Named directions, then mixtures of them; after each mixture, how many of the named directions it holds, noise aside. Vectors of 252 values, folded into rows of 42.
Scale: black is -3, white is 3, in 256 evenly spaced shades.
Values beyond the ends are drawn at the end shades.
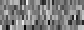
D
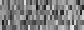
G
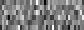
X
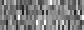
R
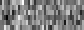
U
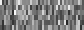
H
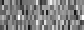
two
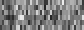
four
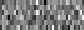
one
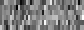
four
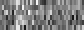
four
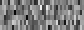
three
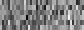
one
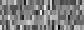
four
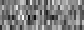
four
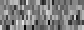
one
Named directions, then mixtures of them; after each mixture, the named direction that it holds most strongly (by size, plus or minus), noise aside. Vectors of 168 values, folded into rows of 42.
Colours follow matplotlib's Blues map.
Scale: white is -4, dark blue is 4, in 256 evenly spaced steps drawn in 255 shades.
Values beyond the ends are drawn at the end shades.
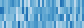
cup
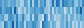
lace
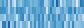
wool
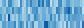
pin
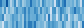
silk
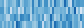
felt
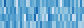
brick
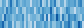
silk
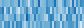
felt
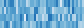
brick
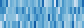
wool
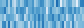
wool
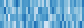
pin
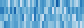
lace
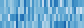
felt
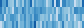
silk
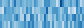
wool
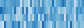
cup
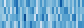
brick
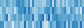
lace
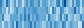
silk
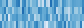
pin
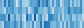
brick
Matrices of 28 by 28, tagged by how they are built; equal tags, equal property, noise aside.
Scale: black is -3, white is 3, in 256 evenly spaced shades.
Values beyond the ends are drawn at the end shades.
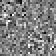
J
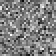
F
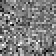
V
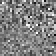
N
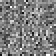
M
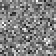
F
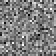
F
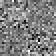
J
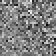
N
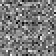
M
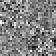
J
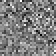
N
